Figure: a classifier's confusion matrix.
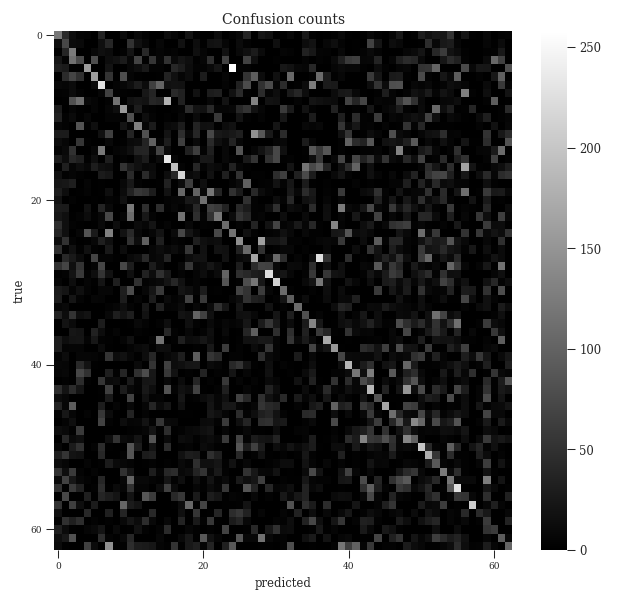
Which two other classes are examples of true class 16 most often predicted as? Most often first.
56, 34
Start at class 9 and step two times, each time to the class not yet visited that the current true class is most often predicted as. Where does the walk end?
59
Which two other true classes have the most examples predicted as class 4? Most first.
24, 62
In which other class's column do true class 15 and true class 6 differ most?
35
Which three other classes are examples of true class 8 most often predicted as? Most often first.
15, 27, 3
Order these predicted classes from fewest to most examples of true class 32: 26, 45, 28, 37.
45, 37, 28, 26
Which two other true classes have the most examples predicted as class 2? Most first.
3, 45
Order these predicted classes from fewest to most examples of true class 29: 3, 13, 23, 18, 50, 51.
18, 13, 50, 51, 3, 23
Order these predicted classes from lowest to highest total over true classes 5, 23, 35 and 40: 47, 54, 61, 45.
45, 54, 61, 47
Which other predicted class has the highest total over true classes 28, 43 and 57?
9
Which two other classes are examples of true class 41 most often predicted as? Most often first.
43, 46
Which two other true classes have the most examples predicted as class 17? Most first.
22, 19
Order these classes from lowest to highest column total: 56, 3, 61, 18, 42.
18, 42, 3, 56, 61
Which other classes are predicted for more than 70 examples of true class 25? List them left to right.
12, 28, 44, 54
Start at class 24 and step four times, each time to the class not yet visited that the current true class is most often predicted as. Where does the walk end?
27
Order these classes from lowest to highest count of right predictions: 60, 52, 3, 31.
60, 3, 52, 31
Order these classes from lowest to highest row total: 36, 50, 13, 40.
36, 40, 13, 50
